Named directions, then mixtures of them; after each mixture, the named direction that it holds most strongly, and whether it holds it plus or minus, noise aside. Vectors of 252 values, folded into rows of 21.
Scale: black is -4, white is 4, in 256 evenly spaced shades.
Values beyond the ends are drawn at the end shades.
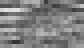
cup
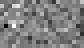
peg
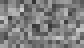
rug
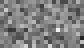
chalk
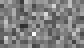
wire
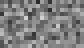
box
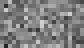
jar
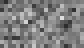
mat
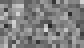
peg, plus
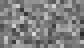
wire, plus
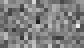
rug, minus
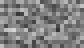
chalk, minus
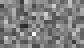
wire, plus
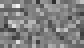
peg, plus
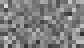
jar, minus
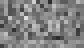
rug, minus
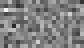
jar, plus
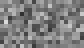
rug, plus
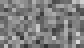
jar, minus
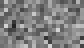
chalk, plus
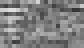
cup, plus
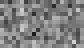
wire, minus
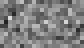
rug, minus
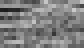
cup, minus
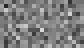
wire, minus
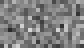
jar, minus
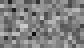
wire, minus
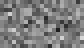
chalk, minus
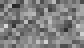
peg, minus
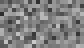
box, plus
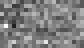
peg, minus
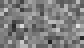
chalk, plus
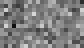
peg, minus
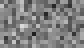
wire, minus
